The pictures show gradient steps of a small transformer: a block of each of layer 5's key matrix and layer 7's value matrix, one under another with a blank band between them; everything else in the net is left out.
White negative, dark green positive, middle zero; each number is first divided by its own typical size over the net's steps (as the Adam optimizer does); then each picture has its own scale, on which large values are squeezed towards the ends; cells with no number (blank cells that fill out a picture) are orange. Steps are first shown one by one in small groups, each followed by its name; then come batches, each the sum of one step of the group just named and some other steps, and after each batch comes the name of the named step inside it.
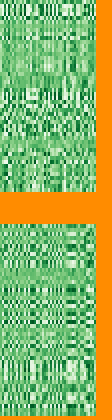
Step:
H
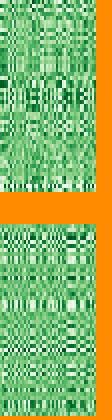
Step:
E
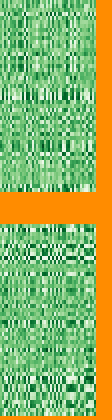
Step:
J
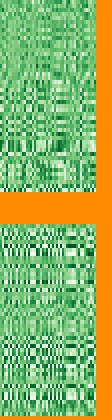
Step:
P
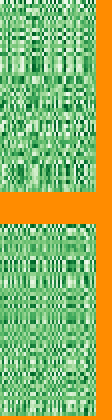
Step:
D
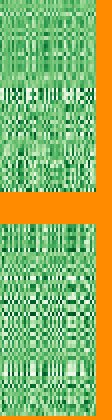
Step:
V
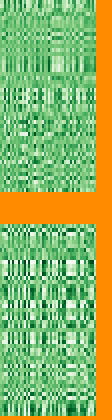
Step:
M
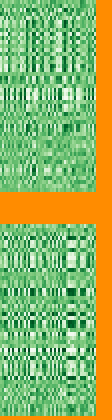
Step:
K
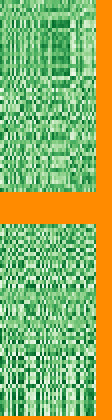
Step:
V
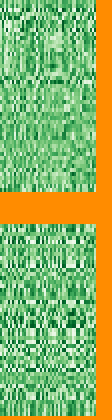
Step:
K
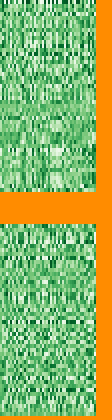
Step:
J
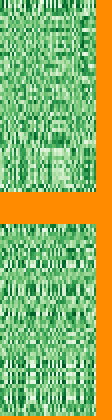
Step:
V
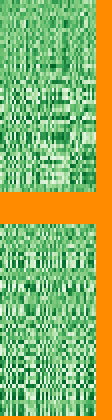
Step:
K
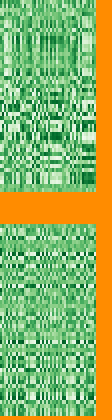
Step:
H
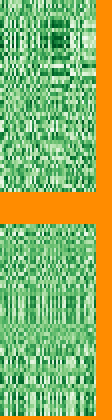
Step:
D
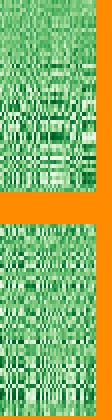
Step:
V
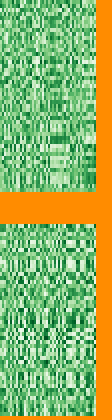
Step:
K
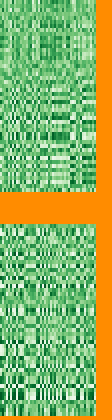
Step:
P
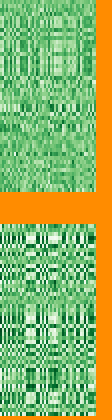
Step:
J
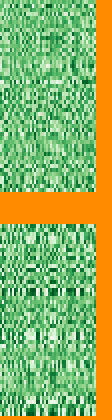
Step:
H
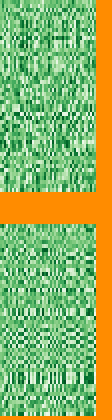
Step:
J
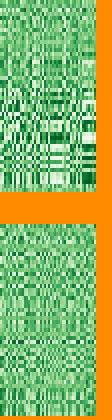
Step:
E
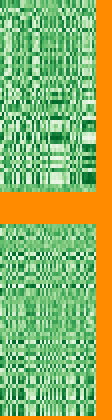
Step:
J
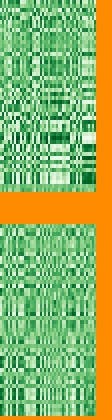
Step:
K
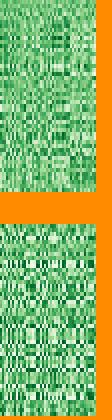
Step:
M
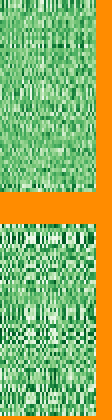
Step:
J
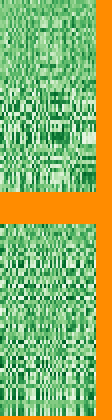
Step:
K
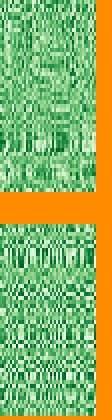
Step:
P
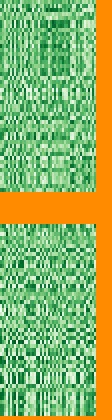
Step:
V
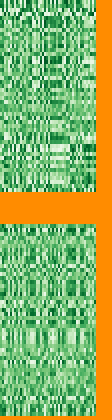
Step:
V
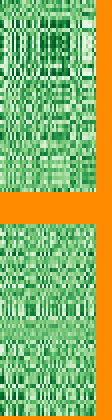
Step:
P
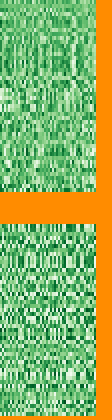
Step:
V
